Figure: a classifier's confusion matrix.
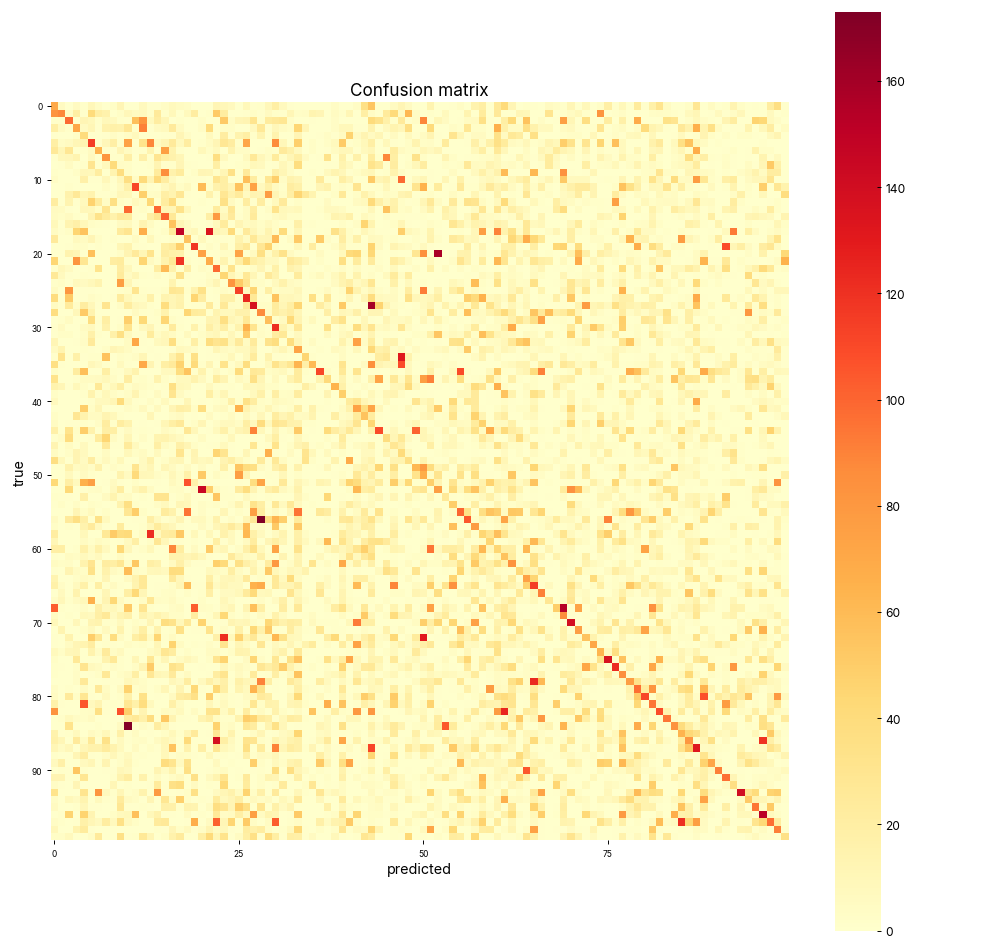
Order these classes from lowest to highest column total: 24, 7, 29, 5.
24, 7, 29, 5
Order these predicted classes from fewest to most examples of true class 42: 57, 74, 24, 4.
24, 4, 74, 57
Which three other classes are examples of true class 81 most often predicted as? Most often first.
4, 91, 37
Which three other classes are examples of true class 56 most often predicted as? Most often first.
28, 75, 61
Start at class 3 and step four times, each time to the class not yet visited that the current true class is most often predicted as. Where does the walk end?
86
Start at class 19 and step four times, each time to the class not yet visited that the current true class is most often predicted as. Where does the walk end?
76
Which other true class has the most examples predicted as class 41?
70
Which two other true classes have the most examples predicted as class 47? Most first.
34, 35
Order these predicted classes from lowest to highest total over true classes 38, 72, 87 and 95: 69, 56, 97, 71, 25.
71, 56, 69, 25, 97
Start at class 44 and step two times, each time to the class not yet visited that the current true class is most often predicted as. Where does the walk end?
50
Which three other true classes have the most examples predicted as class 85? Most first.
97, 18, 95
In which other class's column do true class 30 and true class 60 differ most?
51
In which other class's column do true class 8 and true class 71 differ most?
80
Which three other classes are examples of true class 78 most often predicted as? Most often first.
65, 28, 66
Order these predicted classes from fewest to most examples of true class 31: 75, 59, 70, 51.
75, 51, 59, 70
